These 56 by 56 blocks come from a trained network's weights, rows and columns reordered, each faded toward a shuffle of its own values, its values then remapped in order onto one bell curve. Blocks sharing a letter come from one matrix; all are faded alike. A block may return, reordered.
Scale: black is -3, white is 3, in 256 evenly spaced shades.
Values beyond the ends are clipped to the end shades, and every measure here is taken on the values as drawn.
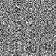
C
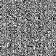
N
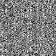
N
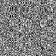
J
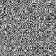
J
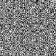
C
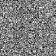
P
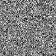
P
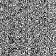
N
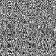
J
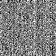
N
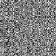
C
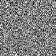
J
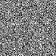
P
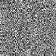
C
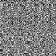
P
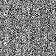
N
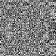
C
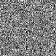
P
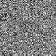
C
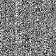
N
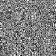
C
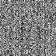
N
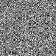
P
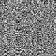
C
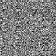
J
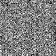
N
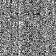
N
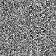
P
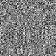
C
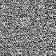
P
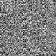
J
